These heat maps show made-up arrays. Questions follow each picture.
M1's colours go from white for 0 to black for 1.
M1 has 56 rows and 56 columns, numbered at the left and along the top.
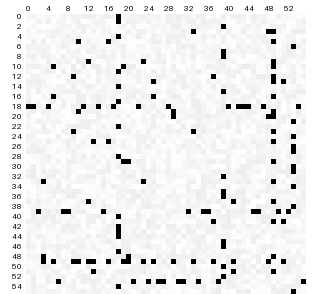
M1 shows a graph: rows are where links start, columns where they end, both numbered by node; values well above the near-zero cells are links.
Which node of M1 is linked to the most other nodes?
node 49
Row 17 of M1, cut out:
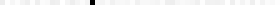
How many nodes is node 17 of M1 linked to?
1
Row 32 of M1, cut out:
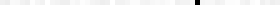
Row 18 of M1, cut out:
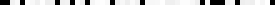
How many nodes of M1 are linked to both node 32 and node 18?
0
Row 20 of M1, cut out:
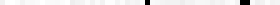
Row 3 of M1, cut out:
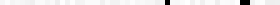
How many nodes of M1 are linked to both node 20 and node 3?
2
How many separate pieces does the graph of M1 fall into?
4
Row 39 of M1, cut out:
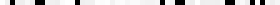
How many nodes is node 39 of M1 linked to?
11
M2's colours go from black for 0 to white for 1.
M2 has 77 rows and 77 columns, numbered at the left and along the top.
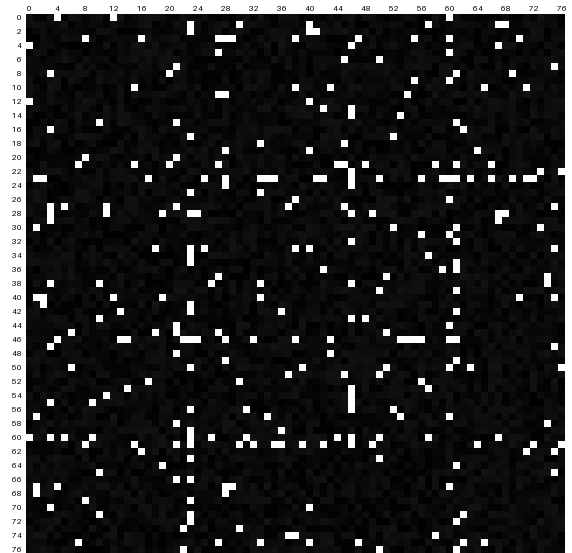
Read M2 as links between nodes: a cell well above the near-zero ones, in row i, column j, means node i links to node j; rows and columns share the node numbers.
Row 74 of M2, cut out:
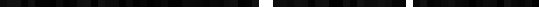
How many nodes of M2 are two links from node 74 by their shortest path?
8
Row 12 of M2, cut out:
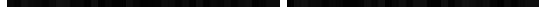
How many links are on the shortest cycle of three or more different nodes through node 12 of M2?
6
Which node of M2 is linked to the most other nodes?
node 23
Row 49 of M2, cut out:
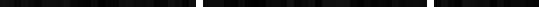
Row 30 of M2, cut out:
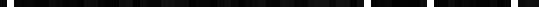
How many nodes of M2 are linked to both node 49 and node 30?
1
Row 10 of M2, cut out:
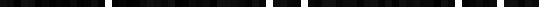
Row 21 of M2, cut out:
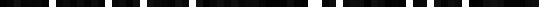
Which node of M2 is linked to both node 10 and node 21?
node 15
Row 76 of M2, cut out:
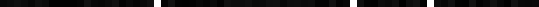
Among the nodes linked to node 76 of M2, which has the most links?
node 61
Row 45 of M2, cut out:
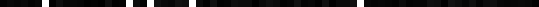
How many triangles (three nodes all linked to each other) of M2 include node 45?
1
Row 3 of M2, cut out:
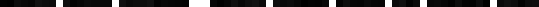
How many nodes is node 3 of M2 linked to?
10
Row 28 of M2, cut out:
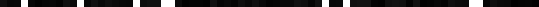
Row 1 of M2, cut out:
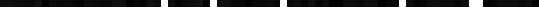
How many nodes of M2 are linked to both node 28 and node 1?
3
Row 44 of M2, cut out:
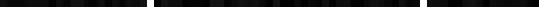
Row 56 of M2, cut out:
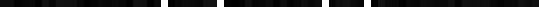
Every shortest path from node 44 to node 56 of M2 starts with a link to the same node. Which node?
node 60
